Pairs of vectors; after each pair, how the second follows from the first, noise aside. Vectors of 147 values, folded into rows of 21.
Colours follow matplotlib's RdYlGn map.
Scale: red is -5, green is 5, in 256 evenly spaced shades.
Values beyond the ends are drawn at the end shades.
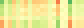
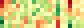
negated, scaled up.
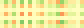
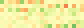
wrapped around, negated, partly zeroed.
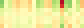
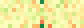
wrapped around, negated, partly zeroed.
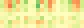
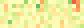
partly zeroed.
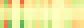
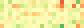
reversed, negated, partly zeroed.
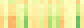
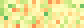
shuffled.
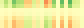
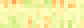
negated, shrunk.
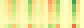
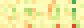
partly zeroed.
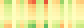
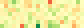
reversed, negated, partly zeroed.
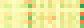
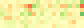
negated, partly zeroed.
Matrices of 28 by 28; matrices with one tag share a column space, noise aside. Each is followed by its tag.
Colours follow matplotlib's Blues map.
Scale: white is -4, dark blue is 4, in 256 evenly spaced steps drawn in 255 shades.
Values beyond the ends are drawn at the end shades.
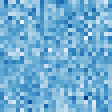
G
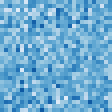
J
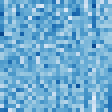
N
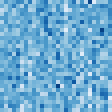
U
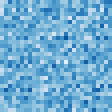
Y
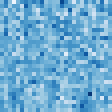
G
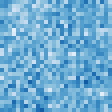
U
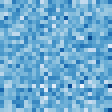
Y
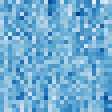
G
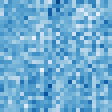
G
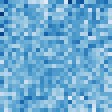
G
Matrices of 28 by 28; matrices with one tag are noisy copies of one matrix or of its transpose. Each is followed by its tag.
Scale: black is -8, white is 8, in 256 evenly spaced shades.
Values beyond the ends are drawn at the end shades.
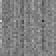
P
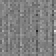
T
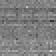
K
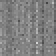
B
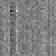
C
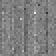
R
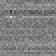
C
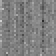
P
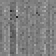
C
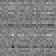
R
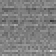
K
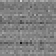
P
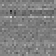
C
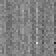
B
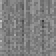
P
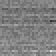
K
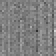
T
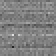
R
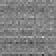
B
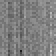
K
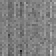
K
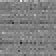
P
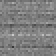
R
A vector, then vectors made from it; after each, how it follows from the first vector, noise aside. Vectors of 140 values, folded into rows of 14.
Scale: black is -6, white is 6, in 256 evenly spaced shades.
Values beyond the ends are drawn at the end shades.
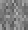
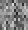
negated, scaled up.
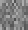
copied.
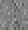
negated, partly zeroed.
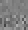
wrapped around, negated, partly zeroed.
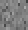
wrapped around, negated, partly zeroed.
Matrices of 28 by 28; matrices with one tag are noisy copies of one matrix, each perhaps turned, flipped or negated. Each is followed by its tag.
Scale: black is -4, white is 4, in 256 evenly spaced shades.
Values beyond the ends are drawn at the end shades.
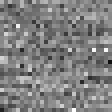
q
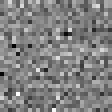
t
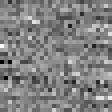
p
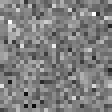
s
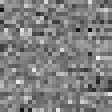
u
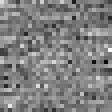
q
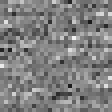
p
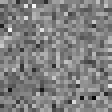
s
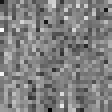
q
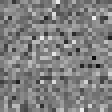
t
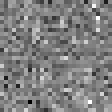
s
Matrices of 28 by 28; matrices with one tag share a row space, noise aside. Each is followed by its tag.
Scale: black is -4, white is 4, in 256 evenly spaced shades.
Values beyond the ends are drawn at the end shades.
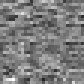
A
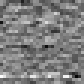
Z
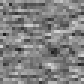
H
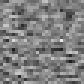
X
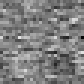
H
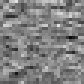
X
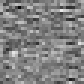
X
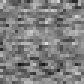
Z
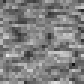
H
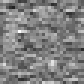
A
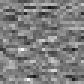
A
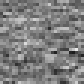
H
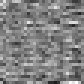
Z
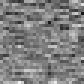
H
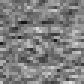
Z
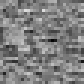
A
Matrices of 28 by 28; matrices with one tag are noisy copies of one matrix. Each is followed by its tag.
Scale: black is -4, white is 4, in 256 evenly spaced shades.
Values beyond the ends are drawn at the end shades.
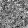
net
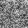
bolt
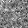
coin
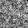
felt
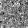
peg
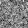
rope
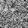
coin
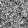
rope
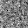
peg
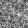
felt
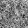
bolt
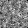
felt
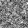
rope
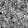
felt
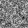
rope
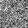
coin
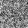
peg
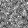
rope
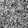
coin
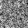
peg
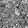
bolt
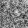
bolt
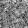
bolt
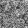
bolt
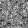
rope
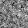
felt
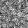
felt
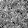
coin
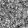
net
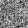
net
